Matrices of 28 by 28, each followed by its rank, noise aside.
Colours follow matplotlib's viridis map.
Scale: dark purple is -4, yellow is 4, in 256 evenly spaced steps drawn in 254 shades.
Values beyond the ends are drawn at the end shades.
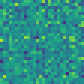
six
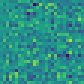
six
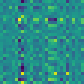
two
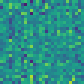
six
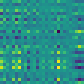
two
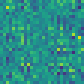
four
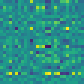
three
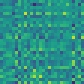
three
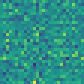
six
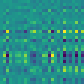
one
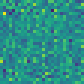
six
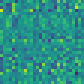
four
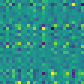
three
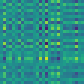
one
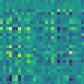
three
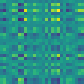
one
